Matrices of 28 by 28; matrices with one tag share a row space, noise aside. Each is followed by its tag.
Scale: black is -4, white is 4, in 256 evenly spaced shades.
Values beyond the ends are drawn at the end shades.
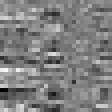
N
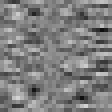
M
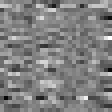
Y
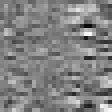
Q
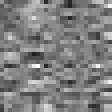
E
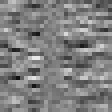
M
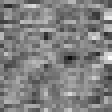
E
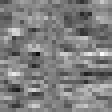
M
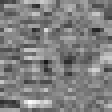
E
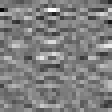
Y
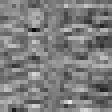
M
